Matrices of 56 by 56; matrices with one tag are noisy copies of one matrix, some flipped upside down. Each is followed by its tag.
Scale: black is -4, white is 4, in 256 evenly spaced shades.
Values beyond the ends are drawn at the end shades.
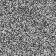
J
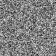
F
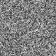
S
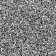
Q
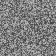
Q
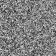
F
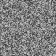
S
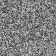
Q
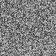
Q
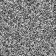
S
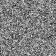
S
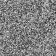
J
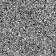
J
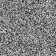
J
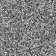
S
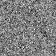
J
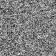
F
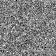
J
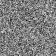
J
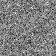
J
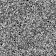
J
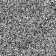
J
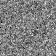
J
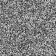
J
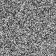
F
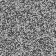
F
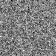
F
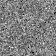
J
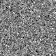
S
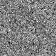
J
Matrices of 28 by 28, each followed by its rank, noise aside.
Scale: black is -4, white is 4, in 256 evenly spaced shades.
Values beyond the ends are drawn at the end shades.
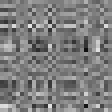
two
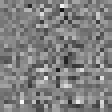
five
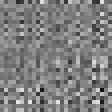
two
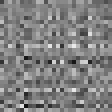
three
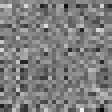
three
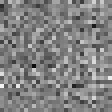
six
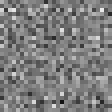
five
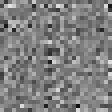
six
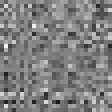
four
